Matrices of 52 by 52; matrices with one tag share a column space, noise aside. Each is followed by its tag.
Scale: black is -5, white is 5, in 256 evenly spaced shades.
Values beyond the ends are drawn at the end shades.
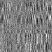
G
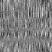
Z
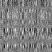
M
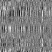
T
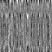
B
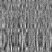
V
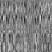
G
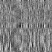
V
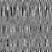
T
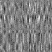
G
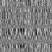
M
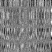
M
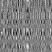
M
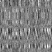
M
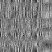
Z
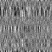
T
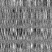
M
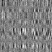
M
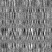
M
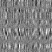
M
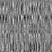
G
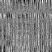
B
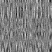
Z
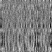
V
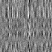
Z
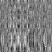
V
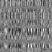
M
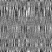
T
